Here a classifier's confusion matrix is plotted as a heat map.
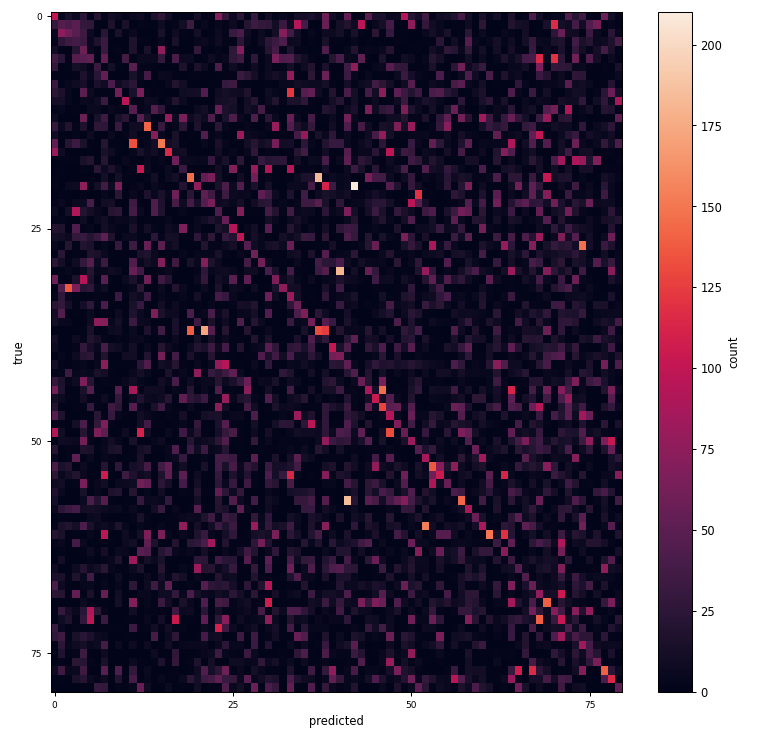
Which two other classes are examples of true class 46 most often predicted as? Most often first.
68, 23
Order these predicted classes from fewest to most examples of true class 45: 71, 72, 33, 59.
33, 59, 71, 72
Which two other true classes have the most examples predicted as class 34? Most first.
1, 47
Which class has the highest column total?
71
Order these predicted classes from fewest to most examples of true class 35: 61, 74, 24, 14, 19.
61, 24, 74, 19, 14
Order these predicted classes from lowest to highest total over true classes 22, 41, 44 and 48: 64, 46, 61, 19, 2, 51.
2, 61, 19, 51, 64, 46
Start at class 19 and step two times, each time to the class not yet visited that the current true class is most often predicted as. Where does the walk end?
21
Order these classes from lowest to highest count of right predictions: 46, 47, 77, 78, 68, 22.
22, 68, 47, 78, 46, 77
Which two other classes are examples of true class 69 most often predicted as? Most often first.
30, 64
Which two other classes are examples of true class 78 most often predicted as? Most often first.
56, 64
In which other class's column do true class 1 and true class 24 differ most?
70
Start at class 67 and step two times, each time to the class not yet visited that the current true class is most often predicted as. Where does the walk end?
40
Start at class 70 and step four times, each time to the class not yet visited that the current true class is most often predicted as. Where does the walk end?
17
